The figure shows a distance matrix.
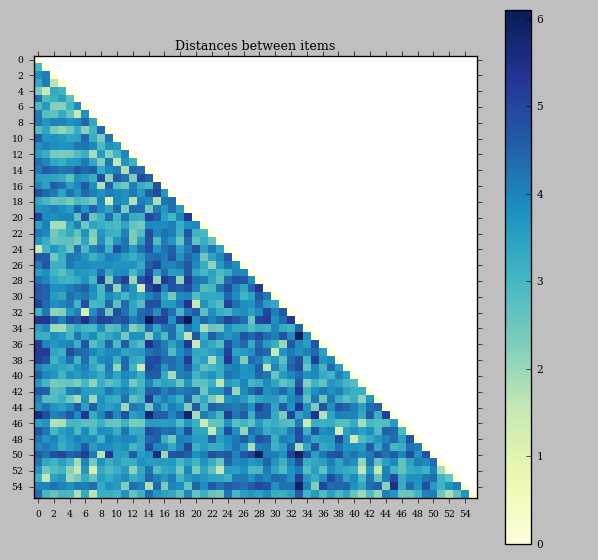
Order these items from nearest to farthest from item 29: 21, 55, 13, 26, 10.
13, 10, 21, 26, 55
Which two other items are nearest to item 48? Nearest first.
40, 17
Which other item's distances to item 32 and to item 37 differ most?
6
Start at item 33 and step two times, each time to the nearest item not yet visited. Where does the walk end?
27
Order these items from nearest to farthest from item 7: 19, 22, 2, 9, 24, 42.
22, 2, 9, 42, 24, 19
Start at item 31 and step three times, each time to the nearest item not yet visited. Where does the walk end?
45
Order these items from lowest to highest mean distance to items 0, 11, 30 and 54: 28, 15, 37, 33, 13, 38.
37, 13, 15, 38, 28, 33
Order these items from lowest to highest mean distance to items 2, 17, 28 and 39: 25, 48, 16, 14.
48, 25, 16, 14
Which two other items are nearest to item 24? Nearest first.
0, 4
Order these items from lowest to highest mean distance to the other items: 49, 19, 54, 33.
49, 54, 19, 33
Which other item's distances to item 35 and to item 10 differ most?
19
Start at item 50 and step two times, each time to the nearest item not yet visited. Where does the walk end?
16
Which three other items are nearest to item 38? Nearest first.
47, 22, 26
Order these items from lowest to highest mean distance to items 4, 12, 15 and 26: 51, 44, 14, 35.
51, 35, 44, 14
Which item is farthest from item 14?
33
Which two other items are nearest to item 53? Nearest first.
1, 4
